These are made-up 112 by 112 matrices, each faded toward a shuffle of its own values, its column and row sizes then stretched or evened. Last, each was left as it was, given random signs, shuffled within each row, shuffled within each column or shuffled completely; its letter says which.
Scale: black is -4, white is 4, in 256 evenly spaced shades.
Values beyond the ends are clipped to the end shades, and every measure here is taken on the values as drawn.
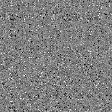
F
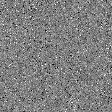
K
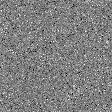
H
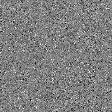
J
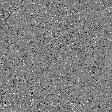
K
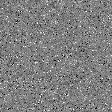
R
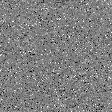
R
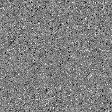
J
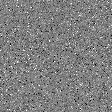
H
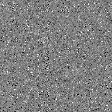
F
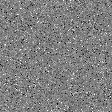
H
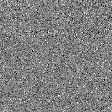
F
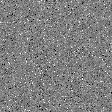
K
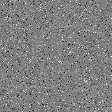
K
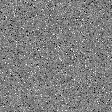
H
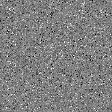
J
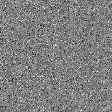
F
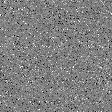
R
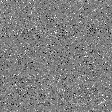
R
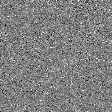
J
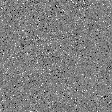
K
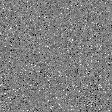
J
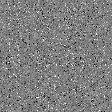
J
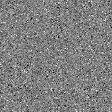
F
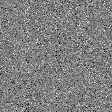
K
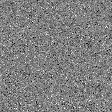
R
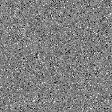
F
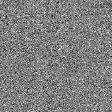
F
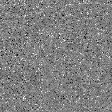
F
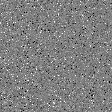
K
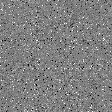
J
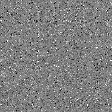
F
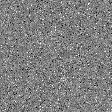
K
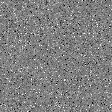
R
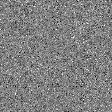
J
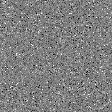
F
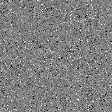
J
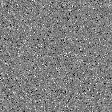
R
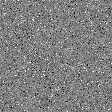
H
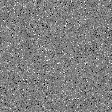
K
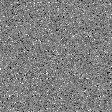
R
